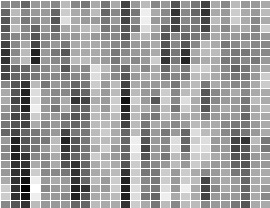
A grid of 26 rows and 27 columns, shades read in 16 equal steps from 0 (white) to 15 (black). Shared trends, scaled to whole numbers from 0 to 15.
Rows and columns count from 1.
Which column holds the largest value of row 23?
3
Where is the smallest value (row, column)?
24, 4
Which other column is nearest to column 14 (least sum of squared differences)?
20
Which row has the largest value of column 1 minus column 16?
8
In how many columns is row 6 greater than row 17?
13
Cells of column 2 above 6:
22
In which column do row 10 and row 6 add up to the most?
1
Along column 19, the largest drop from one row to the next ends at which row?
9
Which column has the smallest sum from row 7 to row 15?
10
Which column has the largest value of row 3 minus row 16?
21
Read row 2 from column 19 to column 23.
7 9 12 5 6
